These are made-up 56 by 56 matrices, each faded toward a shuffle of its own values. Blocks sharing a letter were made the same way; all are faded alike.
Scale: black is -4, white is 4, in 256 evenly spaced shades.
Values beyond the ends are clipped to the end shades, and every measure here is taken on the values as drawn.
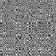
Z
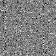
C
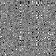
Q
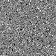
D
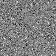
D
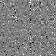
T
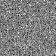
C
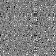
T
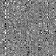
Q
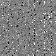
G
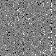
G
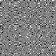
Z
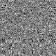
T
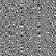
Z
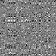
Z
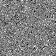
D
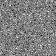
D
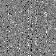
G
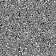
C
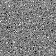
D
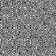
T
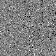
C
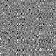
Q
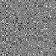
Z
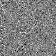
C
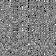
T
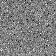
D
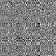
Z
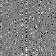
Q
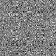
T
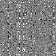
Q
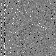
G
